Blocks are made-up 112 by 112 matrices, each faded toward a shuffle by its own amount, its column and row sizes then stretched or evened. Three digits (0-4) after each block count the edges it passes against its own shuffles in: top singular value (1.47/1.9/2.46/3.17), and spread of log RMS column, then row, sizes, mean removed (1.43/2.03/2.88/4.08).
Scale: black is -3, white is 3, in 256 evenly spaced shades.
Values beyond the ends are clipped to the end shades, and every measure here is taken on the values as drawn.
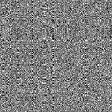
3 2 1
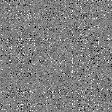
0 2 2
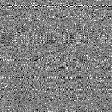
3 0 3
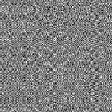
4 1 1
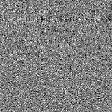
2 0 1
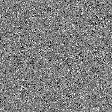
0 1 1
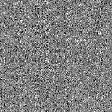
2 2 0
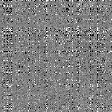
3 3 3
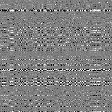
4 1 4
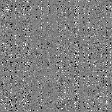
0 3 2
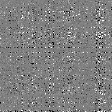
1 3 3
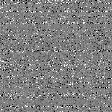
2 0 3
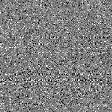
2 0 2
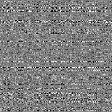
3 1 4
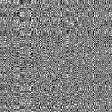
4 3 0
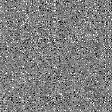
2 1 2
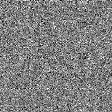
1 0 2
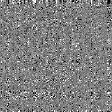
2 3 2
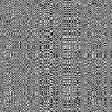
4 4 0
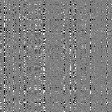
4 4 2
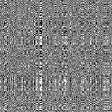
4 3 2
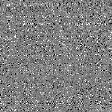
2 2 2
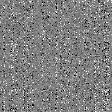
1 3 1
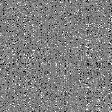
2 2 0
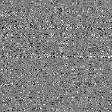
1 1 3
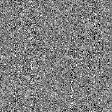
0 3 0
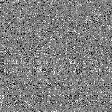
2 0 2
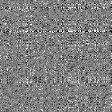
3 2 3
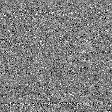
0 0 2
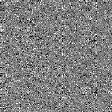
2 2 1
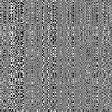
4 4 0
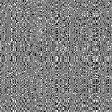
4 3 0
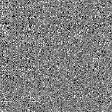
0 3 2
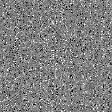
1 2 0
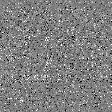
1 1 2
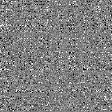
0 2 3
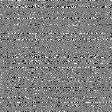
0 2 4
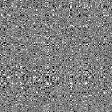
3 2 3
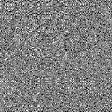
3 1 2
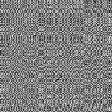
4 3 1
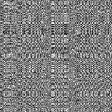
4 3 2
